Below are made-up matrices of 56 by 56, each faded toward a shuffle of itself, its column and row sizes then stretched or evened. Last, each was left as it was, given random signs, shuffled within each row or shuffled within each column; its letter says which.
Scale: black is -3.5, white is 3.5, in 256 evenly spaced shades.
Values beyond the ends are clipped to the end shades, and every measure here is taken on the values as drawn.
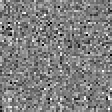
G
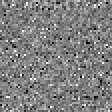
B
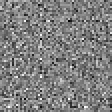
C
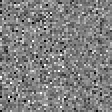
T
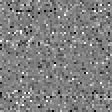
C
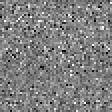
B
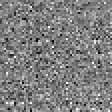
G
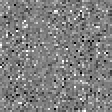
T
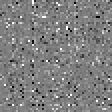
G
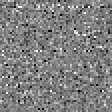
B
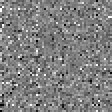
C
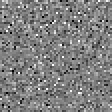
B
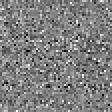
B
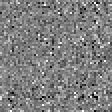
C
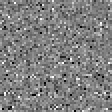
B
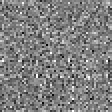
G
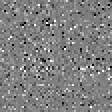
G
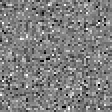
C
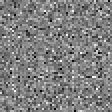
G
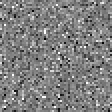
T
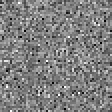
B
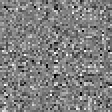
G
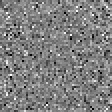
T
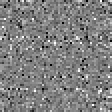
G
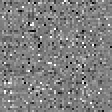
G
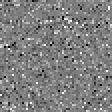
B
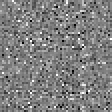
G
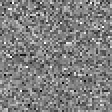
B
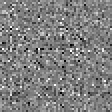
G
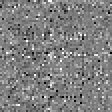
G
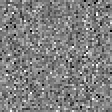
T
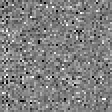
G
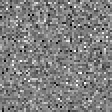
B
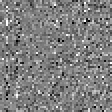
C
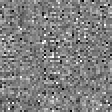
G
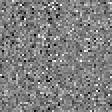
C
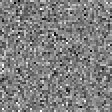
T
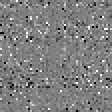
C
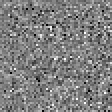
C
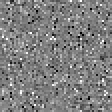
T
